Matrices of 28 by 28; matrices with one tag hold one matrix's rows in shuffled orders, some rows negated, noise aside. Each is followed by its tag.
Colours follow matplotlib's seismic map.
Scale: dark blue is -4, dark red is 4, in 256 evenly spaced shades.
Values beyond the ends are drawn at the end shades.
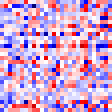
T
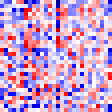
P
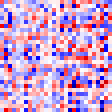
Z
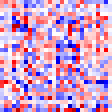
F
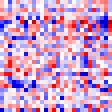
T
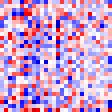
P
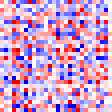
F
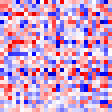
T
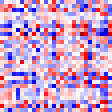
T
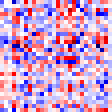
F
